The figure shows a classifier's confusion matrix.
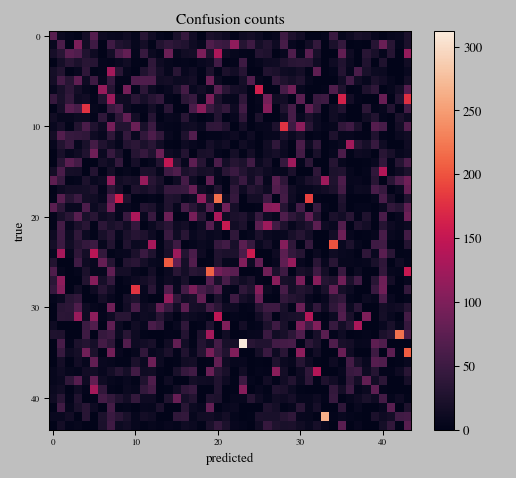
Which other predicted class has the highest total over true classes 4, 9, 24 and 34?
23
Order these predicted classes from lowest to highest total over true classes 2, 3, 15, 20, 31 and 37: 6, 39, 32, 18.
6, 39, 18, 32
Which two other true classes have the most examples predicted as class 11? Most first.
16, 5
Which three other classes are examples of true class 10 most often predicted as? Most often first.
28, 30, 7
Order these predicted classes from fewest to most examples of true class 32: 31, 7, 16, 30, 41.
41, 16, 31, 7, 30
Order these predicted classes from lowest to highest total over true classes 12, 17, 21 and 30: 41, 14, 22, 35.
41, 22, 14, 35
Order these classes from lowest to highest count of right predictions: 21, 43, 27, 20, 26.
43, 26, 27, 20, 21
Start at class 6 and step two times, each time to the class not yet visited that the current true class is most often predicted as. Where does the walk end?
14
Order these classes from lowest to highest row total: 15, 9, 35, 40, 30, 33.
9, 40, 15, 33, 30, 35
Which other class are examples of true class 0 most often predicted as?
5
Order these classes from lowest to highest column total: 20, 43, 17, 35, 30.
17, 30, 35, 20, 43
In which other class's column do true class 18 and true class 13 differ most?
20
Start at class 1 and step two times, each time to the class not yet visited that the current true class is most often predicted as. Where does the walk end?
35
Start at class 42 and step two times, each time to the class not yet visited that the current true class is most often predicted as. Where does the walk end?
19
